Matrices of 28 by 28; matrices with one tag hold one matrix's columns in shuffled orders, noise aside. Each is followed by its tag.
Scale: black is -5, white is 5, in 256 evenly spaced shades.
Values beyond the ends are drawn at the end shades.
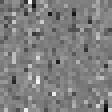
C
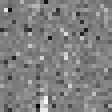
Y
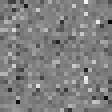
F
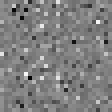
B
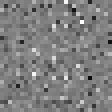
B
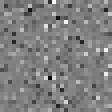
B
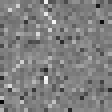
F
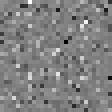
B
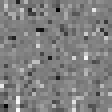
Y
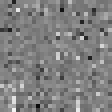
Y
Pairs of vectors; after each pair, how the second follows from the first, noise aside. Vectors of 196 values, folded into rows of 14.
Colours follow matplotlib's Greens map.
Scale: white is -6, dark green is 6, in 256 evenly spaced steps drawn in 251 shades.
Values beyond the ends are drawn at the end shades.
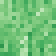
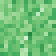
copied.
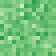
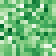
scaled up.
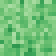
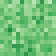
copied.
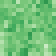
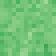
negated, shrunk.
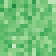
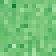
partly zeroed.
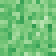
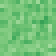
negated, shrunk.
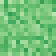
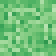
wrapped around, negated.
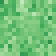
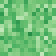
wrapped around, negated.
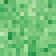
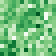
wrapped around, negated, scaled up.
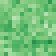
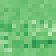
partly zeroed.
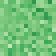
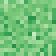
shuffled.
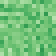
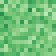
shuffled.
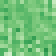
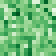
wrapped around, negated, scaled up.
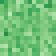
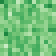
copied.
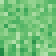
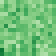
copied.
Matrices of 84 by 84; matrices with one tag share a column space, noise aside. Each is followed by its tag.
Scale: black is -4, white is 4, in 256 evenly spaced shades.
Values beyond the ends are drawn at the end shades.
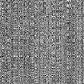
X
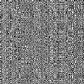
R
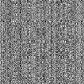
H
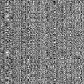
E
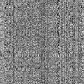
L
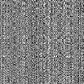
X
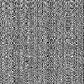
X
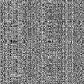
H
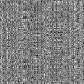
E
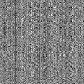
L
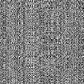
X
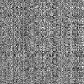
L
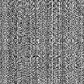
X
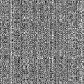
E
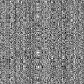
E
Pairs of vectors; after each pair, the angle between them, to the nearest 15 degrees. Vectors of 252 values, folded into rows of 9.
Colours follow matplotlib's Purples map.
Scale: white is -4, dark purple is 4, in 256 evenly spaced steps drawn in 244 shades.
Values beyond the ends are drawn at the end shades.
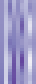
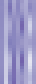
15 degrees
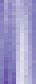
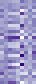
75 degrees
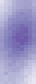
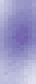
15 degrees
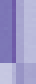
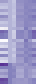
135 degrees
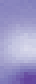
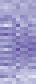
135 degrees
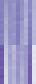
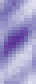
90 degrees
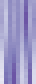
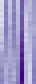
120 degrees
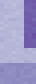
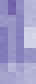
150 degrees
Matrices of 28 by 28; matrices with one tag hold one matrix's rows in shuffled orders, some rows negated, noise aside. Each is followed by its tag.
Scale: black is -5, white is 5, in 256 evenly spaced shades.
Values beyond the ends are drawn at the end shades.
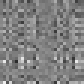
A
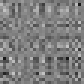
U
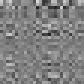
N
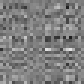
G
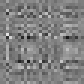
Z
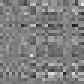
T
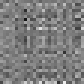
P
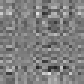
N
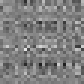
P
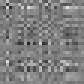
Z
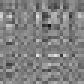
N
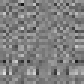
A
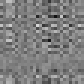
N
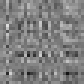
Z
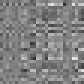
T
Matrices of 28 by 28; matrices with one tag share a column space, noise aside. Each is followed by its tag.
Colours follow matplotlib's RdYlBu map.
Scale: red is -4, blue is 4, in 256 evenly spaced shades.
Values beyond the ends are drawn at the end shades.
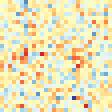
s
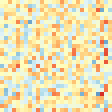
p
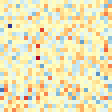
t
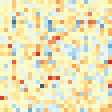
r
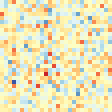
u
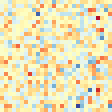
t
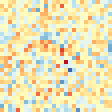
u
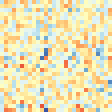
p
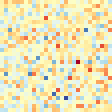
t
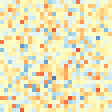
t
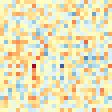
s
